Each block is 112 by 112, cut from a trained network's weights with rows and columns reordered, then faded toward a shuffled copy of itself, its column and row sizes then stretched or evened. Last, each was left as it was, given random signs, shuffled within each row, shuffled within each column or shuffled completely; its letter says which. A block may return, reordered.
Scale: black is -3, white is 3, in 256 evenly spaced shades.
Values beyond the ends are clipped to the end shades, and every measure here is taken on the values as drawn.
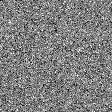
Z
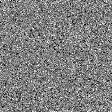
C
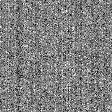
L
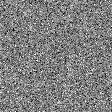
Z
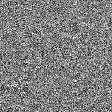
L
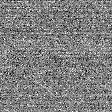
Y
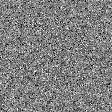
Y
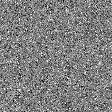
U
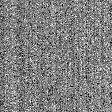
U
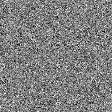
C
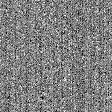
U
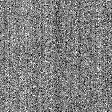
U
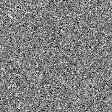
C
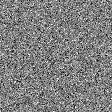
Z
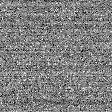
Y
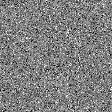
C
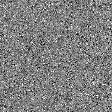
C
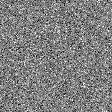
Z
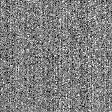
L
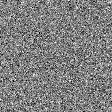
Y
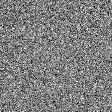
C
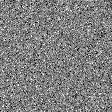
Z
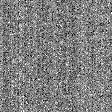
U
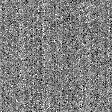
U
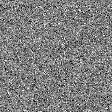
C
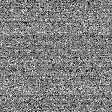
Y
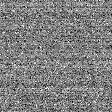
Y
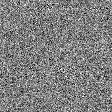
Y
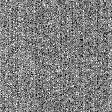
U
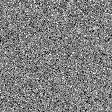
Z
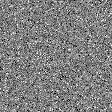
Z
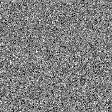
C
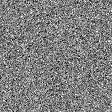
Z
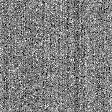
U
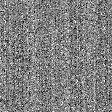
U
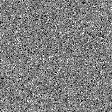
U
